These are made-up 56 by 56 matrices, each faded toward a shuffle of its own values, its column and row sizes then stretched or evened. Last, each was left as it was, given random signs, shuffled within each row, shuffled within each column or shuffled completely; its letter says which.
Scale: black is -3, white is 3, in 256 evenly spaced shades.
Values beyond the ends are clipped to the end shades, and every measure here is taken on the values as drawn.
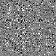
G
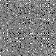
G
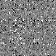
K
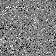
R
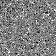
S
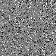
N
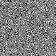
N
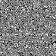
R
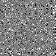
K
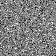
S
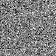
S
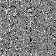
N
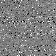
R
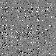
K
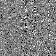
N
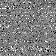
R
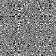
G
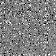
K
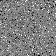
S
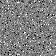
S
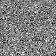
R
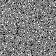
S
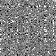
G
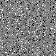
N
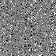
N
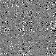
K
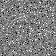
S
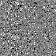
N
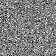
S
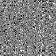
G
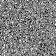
S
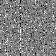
N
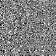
K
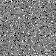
R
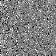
N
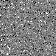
S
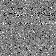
R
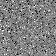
S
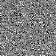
K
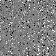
N
